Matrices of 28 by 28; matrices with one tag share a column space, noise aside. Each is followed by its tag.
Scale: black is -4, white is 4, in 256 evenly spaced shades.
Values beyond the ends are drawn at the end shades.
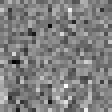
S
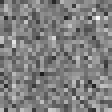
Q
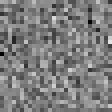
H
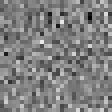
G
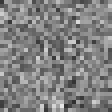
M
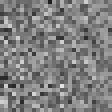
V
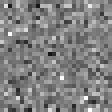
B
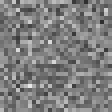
V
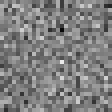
B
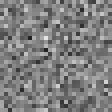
V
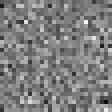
B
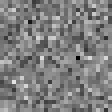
Q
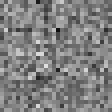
H
